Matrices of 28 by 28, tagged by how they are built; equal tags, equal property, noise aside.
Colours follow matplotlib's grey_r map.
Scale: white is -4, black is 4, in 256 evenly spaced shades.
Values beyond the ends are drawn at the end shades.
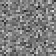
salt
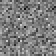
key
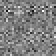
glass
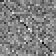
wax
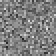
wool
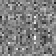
glass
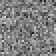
wool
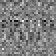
glass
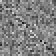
wax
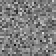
wool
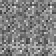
key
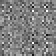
glass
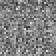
key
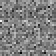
key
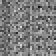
salt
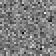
wool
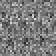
key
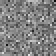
salt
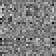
glass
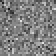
wax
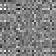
glass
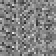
salt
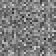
salt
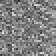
salt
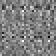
glass
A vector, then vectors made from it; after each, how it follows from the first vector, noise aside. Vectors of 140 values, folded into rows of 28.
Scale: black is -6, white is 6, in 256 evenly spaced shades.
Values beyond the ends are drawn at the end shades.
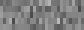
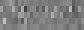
reversed, negated, partly zeroed.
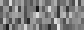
wrapped around, negated, scaled up.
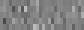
reversed, partly zeroed.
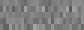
reversed, shrunk.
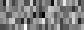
wrapped around, negated, scaled up.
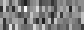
reversed, scaled up.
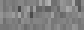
partly zeroed.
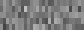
reversed.
